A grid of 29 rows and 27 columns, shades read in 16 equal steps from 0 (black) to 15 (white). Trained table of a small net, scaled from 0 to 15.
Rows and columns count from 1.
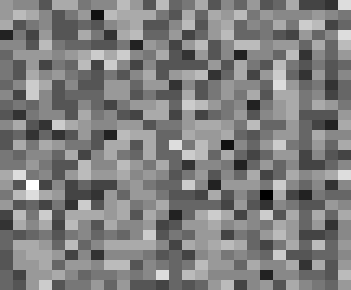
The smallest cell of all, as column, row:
21, 20
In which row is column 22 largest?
9
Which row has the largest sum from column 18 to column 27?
5
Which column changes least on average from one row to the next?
1
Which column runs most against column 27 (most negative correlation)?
22
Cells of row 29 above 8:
9
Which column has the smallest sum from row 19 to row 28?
24
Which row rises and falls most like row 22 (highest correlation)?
27
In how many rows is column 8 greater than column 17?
7
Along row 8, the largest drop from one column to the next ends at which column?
17
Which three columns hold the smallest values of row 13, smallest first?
26, 4, 25
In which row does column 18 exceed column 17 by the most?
19
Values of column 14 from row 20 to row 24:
5 6 2 5 7
